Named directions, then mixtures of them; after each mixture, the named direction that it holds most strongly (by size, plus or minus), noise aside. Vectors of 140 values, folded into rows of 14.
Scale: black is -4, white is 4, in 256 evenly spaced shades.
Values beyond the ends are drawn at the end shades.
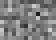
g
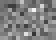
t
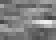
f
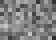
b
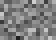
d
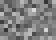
d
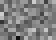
d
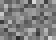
d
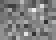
t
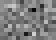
t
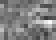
f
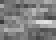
f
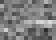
f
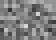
g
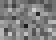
g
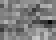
f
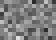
d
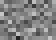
d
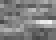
f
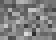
t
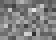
t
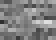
f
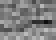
f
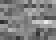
f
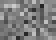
t
